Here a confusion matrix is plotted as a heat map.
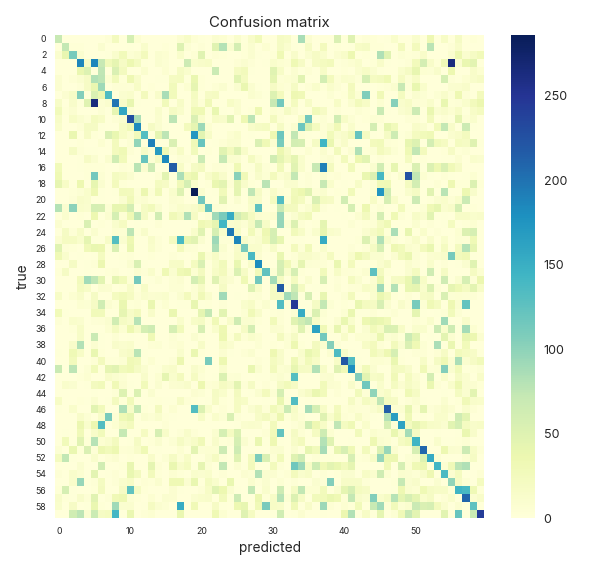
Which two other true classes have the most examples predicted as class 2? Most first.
21, 41
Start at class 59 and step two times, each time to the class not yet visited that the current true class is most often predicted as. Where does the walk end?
5
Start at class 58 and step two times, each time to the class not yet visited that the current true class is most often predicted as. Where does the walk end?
49
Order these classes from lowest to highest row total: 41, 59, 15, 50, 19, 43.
43, 50, 15, 41, 19, 59
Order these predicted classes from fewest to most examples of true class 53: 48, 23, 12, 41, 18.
12, 18, 41, 48, 23
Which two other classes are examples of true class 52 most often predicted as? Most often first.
28, 45
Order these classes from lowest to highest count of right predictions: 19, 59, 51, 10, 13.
13, 51, 10, 59, 19
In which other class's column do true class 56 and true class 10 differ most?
57
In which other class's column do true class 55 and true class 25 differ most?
37
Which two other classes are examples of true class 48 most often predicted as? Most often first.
6, 39
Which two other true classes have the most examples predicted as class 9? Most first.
46, 49
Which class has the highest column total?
31
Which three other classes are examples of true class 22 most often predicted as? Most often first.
24, 23, 31
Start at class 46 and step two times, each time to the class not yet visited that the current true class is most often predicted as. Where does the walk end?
45
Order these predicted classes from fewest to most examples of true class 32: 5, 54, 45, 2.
2, 5, 45, 54
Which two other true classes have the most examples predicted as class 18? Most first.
22, 3
